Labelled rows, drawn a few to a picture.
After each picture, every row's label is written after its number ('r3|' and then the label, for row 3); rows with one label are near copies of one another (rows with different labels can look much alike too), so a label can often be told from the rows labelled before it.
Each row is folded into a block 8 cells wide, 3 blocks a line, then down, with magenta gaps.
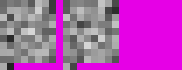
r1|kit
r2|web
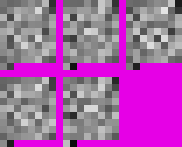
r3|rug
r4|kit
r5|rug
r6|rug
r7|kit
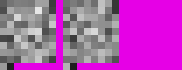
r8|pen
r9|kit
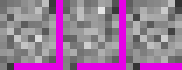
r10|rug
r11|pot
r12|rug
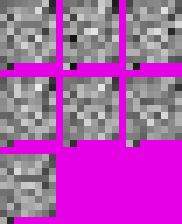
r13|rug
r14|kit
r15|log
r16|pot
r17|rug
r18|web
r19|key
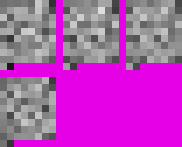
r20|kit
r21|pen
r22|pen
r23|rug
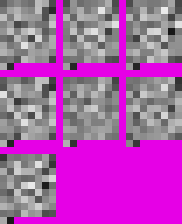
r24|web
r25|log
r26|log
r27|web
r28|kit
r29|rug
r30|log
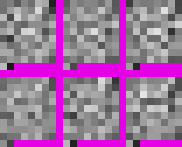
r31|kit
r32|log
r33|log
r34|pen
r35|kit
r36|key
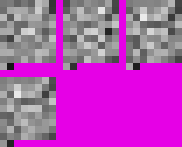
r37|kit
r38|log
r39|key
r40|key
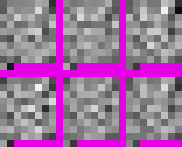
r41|pen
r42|key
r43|pot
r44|log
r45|log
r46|pot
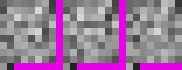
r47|pen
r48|key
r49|kit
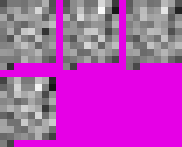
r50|log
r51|pot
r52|pot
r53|pot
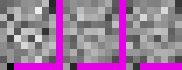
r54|rug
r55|key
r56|pen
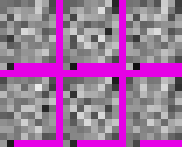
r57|kit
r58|rug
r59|kit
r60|log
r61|rug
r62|pot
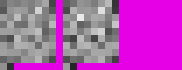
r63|pen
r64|pen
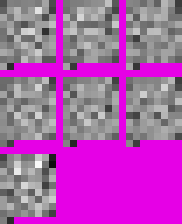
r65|log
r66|key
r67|kit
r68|rug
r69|rug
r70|pen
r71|pot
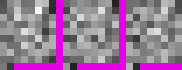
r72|pot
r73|pen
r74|kit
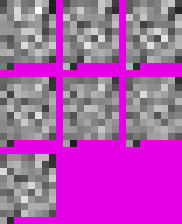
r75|pot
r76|web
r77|web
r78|rug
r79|kit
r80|pen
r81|web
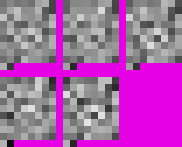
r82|web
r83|pen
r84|web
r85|kit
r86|web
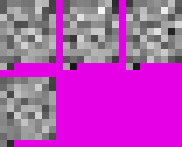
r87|web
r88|pen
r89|log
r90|rug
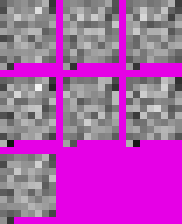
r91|pen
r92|key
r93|key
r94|pen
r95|web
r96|kit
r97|pen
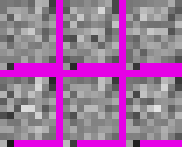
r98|kit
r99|pen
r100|key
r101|kit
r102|kit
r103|kit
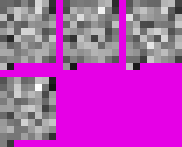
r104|kit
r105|pen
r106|web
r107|pot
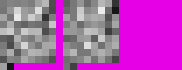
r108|key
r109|pot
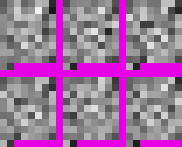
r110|pot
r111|log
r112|web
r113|web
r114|kit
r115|rug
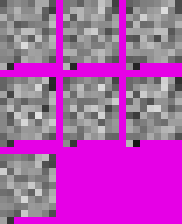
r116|web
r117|kit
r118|pen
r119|rug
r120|log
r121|kit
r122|web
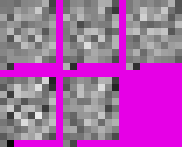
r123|rug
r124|web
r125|key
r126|rug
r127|pot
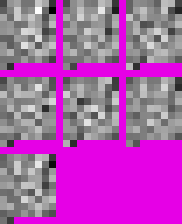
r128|pot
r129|pot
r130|web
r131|log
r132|web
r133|pot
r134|pot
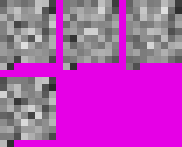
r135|web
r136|kit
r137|pot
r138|web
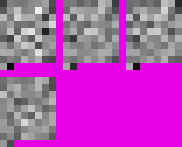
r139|log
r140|kit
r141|kit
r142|web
